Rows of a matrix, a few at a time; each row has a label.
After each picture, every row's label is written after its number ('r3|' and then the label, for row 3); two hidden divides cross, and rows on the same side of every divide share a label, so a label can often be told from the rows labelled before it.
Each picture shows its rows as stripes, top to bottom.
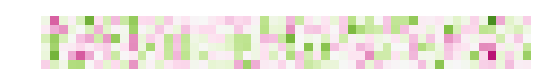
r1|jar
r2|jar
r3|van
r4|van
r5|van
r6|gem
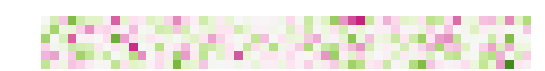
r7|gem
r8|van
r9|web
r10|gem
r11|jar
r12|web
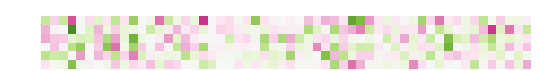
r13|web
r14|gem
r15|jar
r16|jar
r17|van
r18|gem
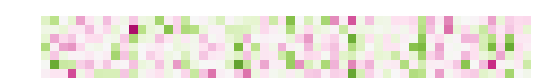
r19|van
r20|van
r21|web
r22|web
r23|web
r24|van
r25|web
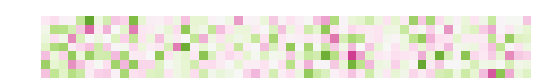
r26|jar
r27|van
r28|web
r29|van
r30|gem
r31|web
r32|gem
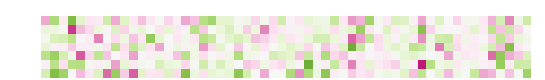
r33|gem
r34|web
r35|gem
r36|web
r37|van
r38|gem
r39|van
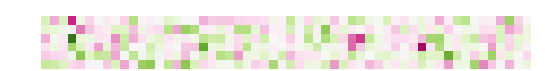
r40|web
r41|van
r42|gem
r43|gem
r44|jar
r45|van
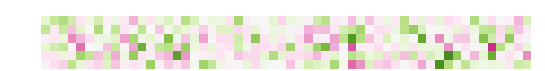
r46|van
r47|web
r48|web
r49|van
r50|jar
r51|gem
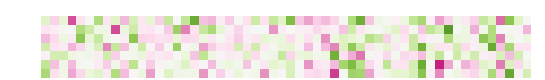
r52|web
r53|jar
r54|jar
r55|web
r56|gem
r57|web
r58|web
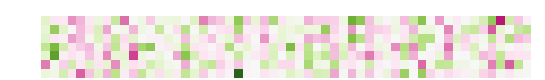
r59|web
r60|van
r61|web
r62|van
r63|van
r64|gem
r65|van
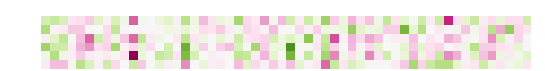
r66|van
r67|web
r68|van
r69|van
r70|van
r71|jar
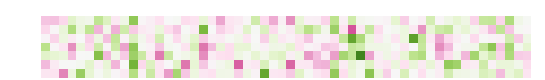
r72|jar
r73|gem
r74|web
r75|web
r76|web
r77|jar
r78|jar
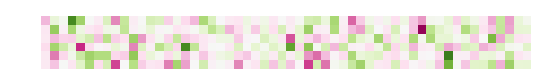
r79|gem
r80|gem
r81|jar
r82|van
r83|jar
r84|jar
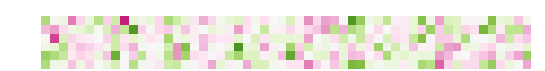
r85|web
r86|jar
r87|web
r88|van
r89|van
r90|web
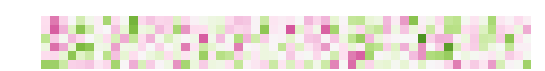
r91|jar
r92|jar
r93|web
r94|jar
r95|gem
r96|van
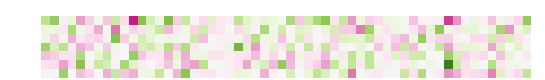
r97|van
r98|gem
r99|web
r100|van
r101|jar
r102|jar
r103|van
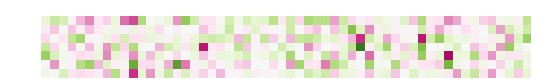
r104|van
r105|web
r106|gem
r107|web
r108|van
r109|jar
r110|van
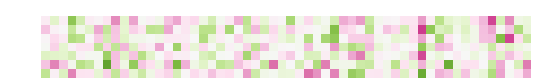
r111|gem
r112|gem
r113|gem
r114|web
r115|gem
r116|jar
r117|web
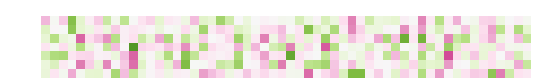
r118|gem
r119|gem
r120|van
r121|jar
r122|van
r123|van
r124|web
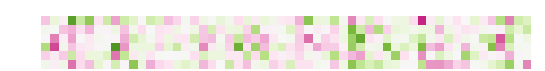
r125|gem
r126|web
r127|web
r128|web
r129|gem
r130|web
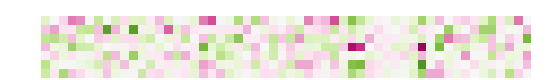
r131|web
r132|jar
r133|van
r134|gem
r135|jar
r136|web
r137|web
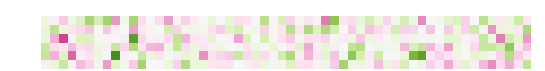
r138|jar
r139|van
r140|jar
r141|web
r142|web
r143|van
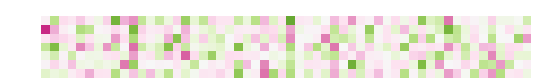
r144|van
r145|jar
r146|jar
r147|van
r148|gem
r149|web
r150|van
